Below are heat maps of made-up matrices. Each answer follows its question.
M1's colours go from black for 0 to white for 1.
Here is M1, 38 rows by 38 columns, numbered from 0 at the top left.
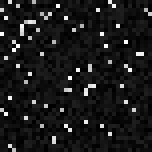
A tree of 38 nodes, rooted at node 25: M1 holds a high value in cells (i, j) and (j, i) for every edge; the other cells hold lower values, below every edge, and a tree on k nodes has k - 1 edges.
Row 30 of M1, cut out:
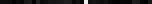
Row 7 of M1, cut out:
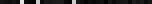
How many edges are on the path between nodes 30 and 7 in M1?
8
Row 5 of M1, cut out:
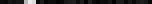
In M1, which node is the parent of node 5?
8
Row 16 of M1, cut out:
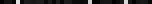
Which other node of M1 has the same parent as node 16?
10
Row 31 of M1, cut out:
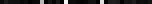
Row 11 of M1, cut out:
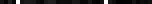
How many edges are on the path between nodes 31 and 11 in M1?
3
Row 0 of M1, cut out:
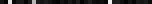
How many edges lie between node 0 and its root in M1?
2
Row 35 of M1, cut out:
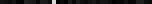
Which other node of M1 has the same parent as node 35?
34
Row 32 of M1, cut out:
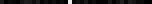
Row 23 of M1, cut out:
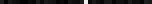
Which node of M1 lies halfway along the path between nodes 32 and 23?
22
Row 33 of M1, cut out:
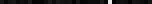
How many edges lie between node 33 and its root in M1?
4
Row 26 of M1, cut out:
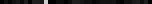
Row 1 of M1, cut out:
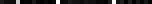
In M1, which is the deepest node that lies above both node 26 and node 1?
4
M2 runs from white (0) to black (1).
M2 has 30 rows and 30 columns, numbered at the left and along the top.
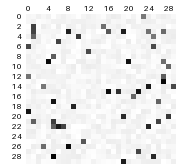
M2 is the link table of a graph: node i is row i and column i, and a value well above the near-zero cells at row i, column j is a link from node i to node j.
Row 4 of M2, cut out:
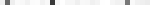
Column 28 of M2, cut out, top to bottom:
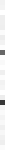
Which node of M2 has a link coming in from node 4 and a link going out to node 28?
node 10
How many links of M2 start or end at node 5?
6
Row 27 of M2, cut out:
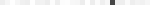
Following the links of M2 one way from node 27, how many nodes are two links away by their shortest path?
4
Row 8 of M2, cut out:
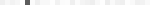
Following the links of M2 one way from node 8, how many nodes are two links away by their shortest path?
1
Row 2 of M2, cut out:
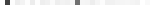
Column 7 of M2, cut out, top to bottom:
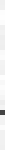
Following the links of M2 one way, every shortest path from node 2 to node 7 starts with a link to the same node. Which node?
node 15
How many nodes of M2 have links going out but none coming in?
4
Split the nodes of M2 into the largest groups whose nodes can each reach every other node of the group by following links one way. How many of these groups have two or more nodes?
2
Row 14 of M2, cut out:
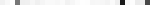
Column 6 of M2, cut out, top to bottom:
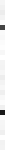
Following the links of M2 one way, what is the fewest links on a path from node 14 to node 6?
4
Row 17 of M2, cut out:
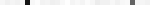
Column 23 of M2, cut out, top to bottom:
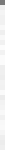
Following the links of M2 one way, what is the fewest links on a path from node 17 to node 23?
4
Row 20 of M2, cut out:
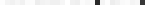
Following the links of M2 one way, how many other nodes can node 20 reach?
8
